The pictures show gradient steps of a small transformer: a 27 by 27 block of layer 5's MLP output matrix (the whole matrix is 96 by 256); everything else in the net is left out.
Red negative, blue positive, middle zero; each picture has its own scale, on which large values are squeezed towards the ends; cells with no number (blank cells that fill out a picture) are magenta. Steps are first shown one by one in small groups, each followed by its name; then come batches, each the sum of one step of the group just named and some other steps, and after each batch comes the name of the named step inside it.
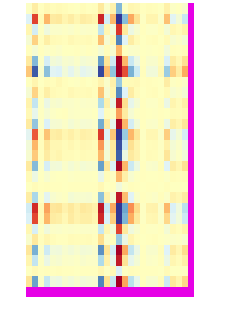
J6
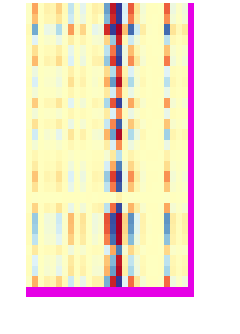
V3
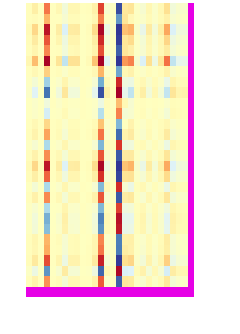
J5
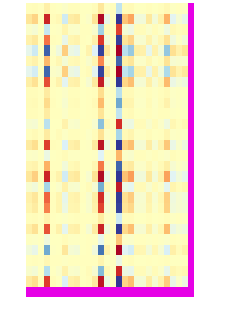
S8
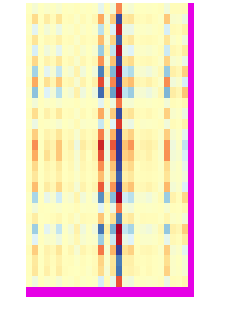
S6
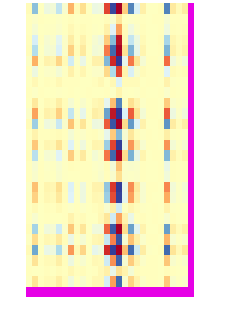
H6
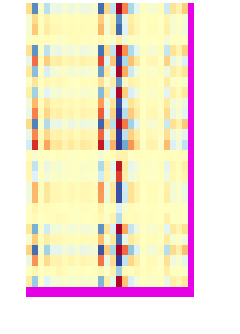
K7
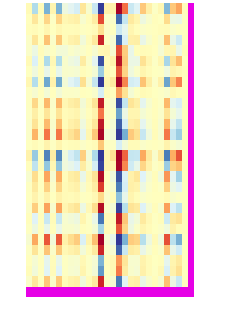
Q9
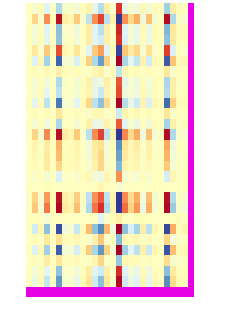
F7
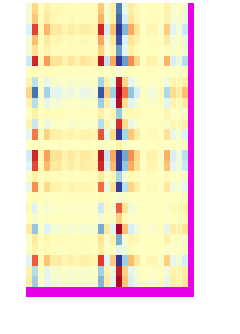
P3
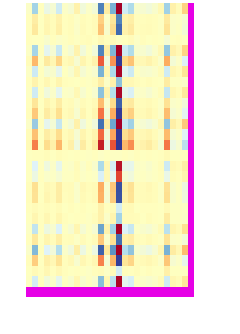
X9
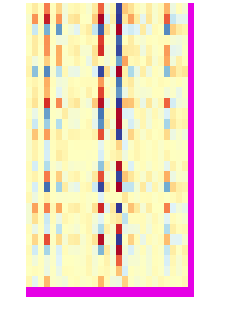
J6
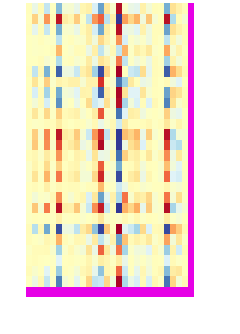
F7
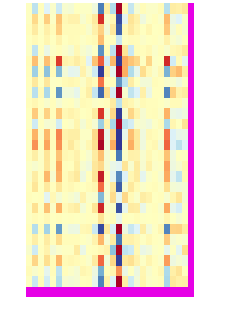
X9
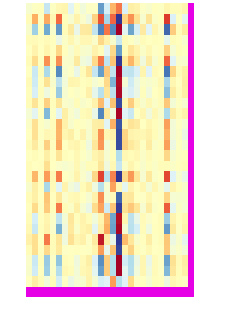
V3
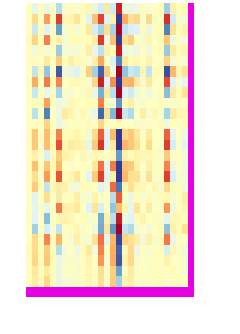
S6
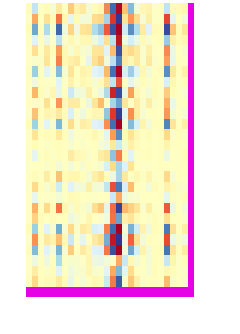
H6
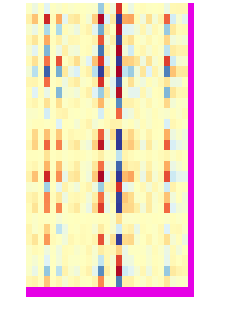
S8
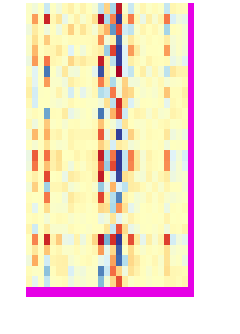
P3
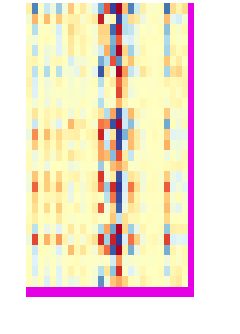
H6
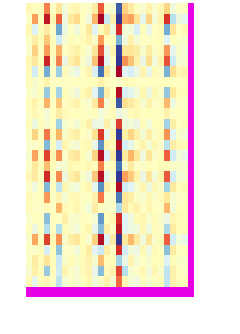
J5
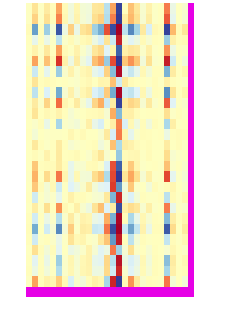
V3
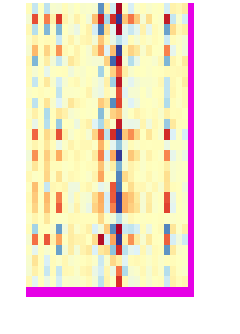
F7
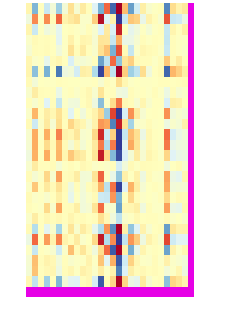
H6
